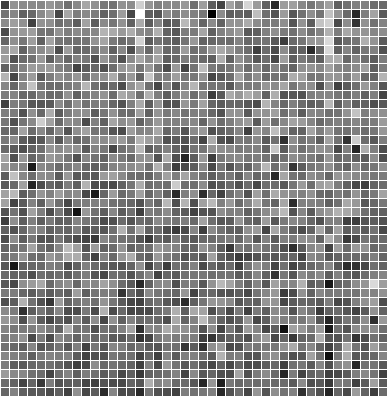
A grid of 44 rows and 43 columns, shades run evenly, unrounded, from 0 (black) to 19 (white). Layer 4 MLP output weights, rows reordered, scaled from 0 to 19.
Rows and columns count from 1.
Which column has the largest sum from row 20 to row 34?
38
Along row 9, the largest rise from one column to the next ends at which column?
17
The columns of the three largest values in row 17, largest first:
31, 16, 41
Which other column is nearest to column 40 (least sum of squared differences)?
13
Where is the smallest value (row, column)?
2, 24
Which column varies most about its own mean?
37
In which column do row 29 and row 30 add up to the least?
27
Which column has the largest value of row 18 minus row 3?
19
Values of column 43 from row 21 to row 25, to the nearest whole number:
8 12 9 7 6
